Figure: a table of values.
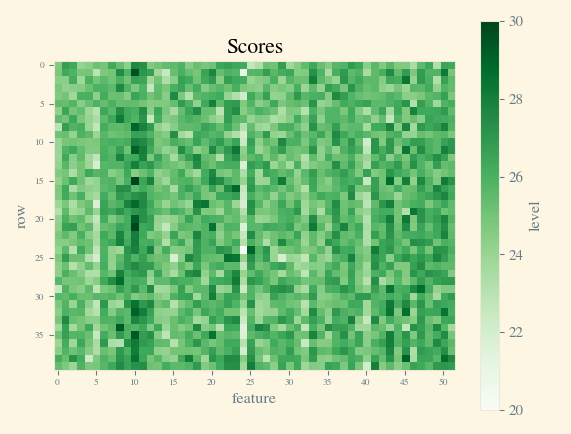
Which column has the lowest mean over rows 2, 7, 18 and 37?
5
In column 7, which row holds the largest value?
28
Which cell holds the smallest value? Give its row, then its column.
24, 24
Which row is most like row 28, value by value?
39
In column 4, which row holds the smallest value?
38
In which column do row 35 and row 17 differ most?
20
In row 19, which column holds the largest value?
46
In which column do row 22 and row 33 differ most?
18
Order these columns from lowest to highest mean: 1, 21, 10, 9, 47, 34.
34, 21, 1, 9, 47, 10
